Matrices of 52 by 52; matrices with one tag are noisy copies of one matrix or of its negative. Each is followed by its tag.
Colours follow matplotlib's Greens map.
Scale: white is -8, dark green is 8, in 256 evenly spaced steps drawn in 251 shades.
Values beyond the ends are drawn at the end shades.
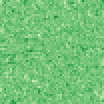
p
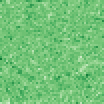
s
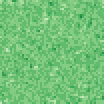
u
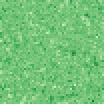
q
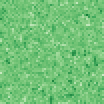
q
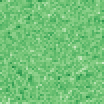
s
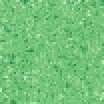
p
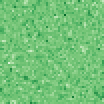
p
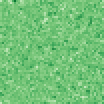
u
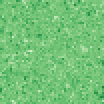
p
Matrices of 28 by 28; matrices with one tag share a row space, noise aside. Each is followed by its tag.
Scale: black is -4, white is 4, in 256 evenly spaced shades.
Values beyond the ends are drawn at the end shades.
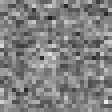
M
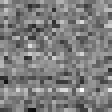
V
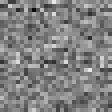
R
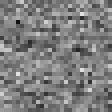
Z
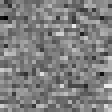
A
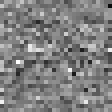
Z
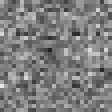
M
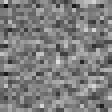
A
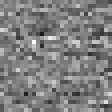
M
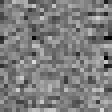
M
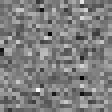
Z
